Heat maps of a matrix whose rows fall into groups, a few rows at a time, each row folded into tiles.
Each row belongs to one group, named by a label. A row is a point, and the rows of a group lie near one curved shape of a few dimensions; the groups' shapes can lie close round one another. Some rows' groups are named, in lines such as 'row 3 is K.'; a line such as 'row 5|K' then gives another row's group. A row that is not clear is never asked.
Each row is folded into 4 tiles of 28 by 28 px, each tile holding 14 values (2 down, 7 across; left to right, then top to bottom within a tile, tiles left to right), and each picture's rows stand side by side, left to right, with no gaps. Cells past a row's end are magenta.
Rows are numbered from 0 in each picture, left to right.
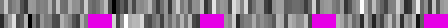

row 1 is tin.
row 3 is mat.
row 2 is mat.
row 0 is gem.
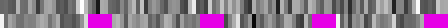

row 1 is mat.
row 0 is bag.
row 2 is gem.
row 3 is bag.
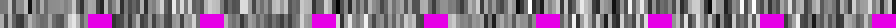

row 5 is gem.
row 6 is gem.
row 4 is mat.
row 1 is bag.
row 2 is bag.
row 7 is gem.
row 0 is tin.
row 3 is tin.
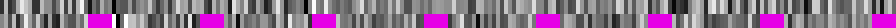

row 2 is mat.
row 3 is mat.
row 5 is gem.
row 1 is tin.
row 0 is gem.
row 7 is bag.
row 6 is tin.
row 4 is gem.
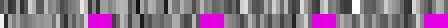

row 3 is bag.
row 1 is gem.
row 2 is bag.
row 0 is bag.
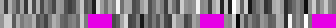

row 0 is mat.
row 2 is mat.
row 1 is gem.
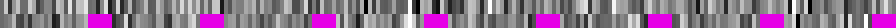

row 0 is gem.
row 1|bag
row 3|tin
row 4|tin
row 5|mat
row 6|gem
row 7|mat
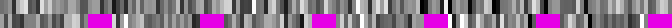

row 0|tin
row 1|tin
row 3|gem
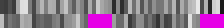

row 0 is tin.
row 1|bag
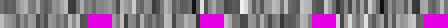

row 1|mat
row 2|bag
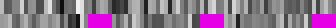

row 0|bag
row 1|tin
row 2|mat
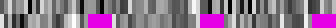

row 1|bag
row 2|mat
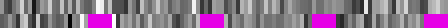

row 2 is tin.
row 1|bag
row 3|bag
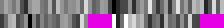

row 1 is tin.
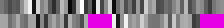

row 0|mat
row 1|tin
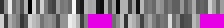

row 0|tin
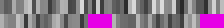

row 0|mat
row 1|bag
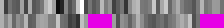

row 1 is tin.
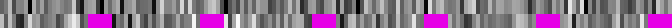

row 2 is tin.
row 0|tin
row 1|bag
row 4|tin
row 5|mat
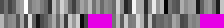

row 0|mat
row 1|gem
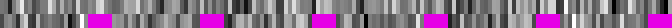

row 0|bag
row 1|mat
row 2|bag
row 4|bag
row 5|gem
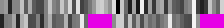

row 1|mat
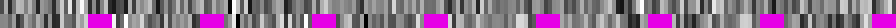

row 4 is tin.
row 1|tin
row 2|mat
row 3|gem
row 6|tin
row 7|gem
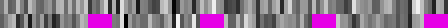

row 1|mat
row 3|bag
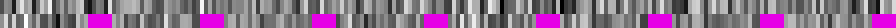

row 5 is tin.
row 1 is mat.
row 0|gem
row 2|mat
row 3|gem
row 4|gem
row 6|tin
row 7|mat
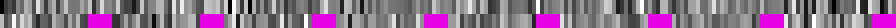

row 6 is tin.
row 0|tin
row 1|bag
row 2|mat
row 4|mat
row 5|bag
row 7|tin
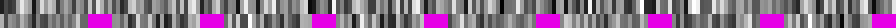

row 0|tin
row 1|gem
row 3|gem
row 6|tin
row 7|gem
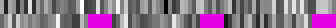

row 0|mat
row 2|bag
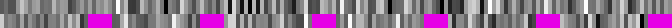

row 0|mat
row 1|gem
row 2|mat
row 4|tin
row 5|mat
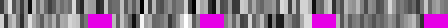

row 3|mat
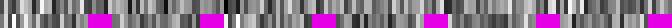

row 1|gem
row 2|tin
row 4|bag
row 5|mat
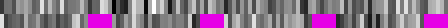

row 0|bag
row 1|tin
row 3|bag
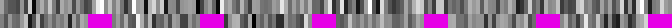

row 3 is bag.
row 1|gem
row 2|gem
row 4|mat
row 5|gem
